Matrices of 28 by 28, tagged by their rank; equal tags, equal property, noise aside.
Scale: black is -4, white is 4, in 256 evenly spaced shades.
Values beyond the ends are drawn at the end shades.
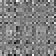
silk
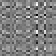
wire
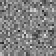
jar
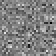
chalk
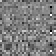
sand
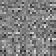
chalk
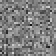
chalk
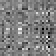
silk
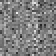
chalk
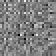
sand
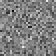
jar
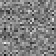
chalk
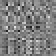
silk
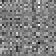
sand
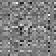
sand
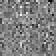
jar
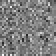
jar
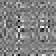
silk
